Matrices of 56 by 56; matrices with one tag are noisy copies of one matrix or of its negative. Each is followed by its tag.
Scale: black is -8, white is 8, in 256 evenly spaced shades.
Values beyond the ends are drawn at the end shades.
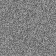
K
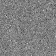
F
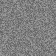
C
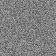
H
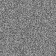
K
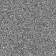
K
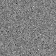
H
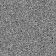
H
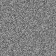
H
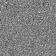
H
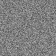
C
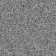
K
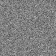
C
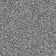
C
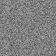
F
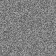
C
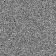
H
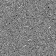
F
